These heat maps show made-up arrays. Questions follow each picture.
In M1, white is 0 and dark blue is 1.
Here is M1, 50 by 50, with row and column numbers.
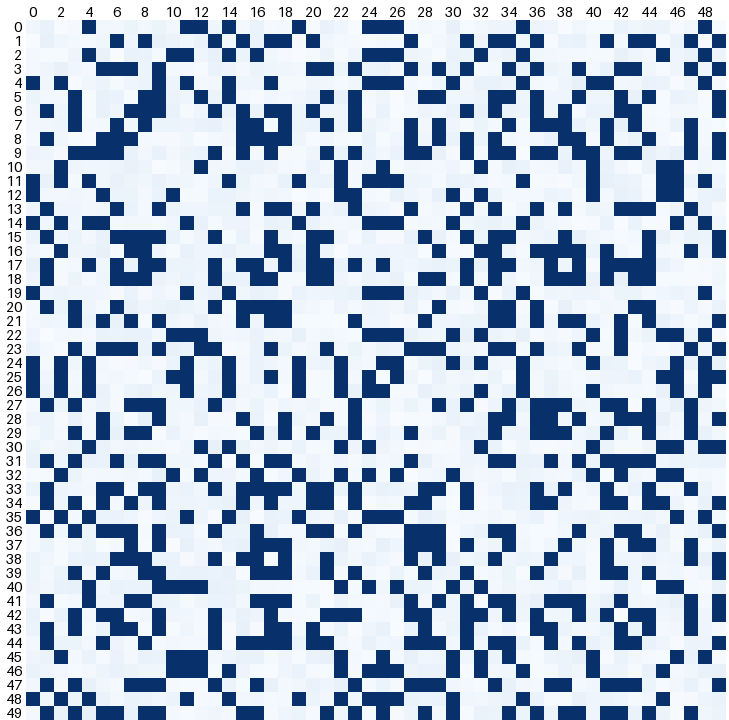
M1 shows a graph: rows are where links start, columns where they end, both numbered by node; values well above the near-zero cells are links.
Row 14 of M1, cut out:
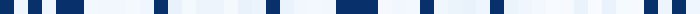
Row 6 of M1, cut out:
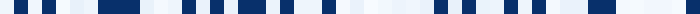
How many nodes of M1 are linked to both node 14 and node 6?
0
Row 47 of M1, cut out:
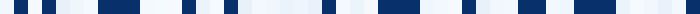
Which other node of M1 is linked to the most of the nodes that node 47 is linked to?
node 36
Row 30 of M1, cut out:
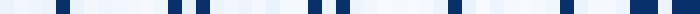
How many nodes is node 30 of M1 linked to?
11
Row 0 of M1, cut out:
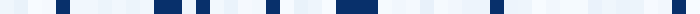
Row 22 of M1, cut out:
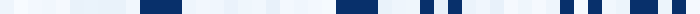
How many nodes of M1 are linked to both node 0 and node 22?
6
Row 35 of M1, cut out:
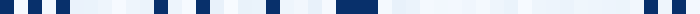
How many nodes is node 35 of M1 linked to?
11
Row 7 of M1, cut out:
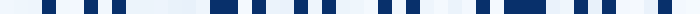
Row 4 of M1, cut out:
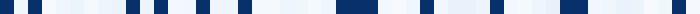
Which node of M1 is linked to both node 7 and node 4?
node 41
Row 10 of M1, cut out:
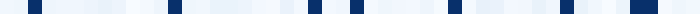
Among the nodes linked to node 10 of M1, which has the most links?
node 25
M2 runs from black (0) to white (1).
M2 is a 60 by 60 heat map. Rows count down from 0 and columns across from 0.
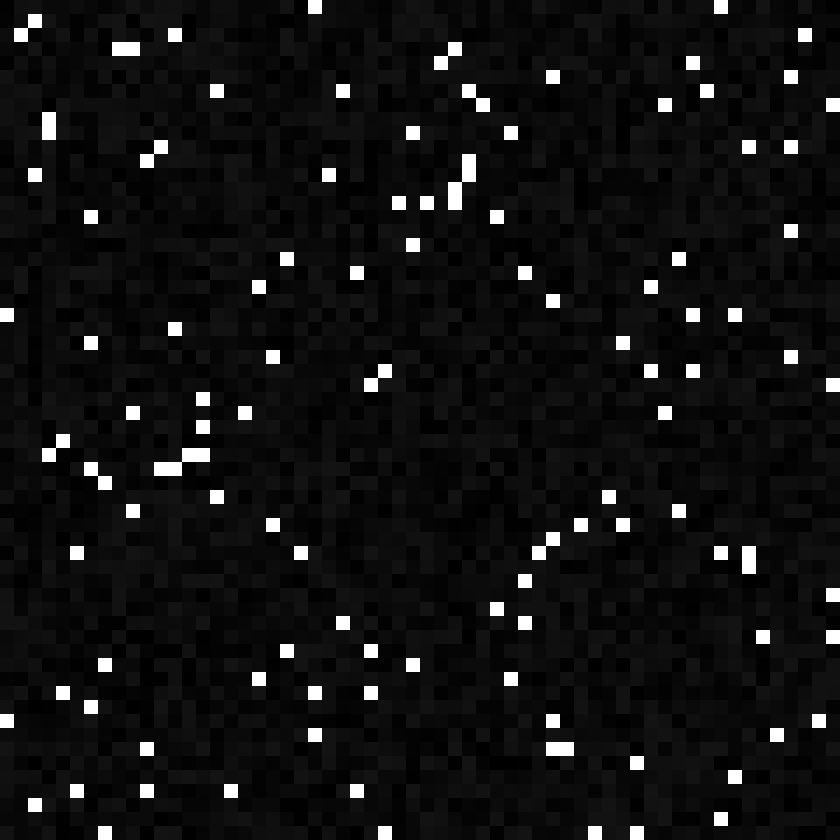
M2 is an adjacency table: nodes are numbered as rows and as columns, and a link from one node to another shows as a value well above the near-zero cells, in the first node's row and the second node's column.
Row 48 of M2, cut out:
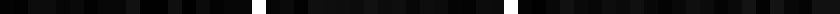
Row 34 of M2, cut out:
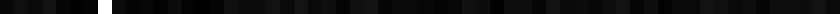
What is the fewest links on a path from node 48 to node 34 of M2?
6
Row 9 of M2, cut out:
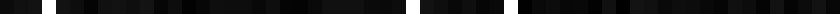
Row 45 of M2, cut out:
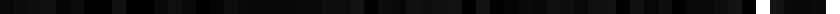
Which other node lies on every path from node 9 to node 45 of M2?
node 59
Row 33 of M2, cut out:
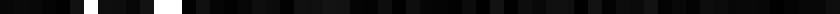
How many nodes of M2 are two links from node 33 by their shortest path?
6
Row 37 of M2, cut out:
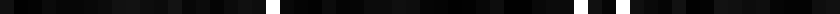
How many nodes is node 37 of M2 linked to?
3
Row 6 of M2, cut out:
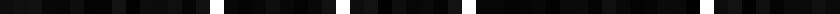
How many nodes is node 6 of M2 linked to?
4
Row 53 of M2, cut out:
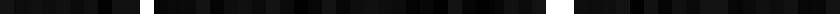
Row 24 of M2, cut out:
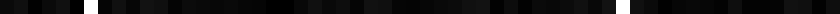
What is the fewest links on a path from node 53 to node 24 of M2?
5
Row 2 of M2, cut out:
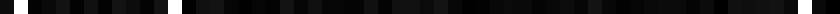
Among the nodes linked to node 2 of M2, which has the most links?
node 12
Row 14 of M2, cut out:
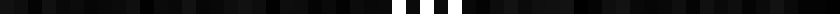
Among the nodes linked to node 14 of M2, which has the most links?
node 32
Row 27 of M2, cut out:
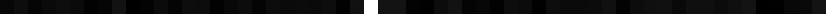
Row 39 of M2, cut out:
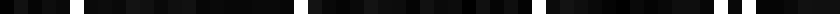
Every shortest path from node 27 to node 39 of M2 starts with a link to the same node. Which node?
node 26
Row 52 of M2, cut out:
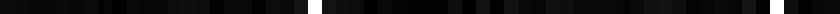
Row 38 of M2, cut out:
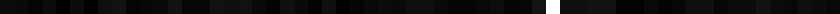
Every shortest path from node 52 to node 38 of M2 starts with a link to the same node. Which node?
node 22
